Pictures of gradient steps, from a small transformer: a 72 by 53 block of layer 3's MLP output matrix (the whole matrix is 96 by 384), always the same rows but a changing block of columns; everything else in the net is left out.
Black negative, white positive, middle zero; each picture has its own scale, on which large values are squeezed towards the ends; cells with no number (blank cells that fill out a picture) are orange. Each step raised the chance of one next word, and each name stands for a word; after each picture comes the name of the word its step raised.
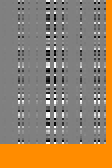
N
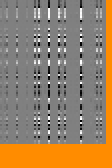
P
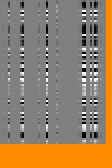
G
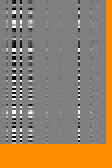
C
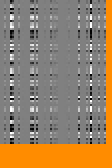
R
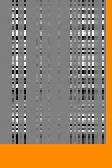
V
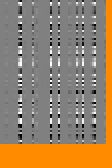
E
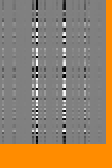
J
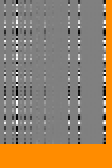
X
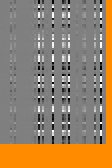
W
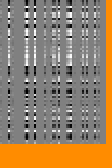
W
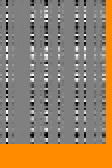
G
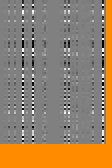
C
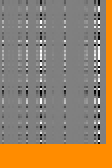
X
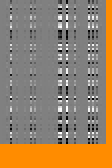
R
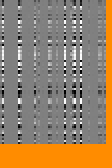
X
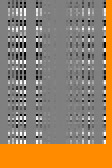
P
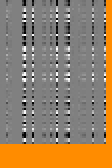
G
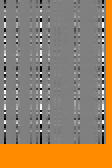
J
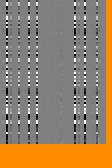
E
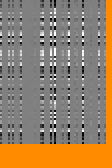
J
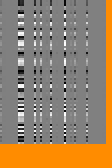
V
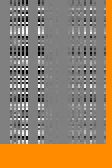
V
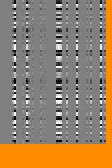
N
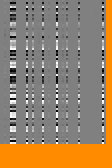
N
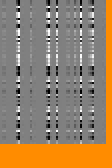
W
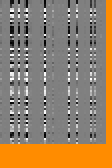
G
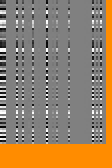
C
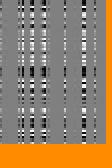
W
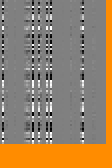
R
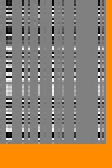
G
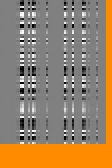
W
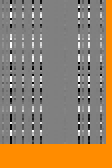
W
